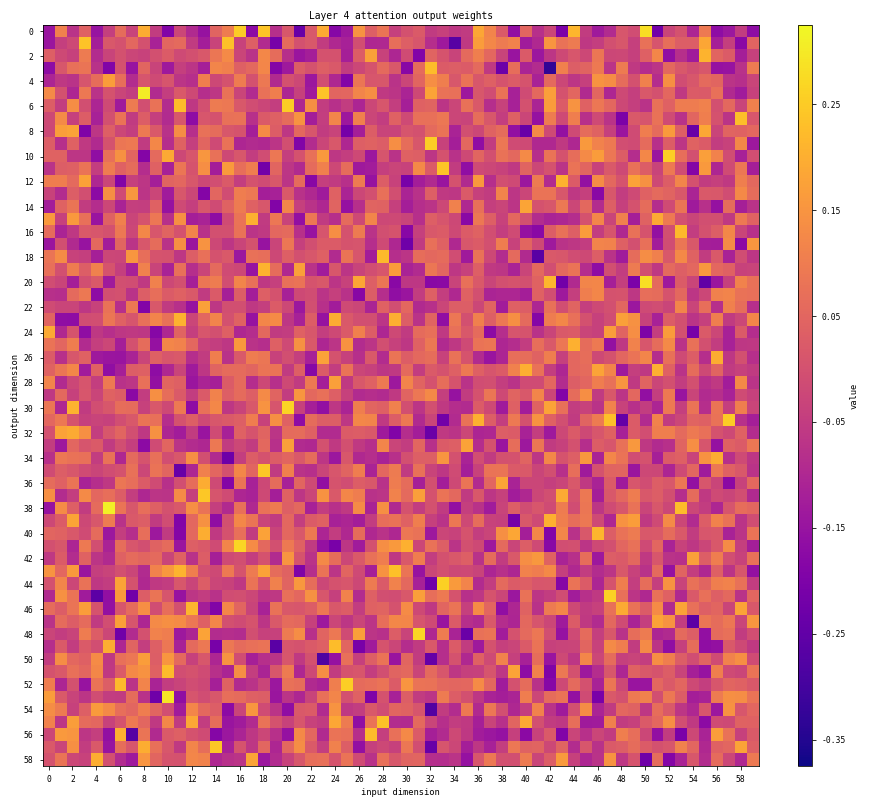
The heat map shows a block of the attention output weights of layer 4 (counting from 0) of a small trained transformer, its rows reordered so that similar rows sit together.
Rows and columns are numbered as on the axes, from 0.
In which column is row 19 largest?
18
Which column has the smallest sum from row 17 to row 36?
12
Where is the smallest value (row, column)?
3, 42
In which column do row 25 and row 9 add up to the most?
32
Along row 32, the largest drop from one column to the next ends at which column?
10
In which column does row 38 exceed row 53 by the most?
5
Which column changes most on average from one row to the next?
23
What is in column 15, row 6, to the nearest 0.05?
0.1
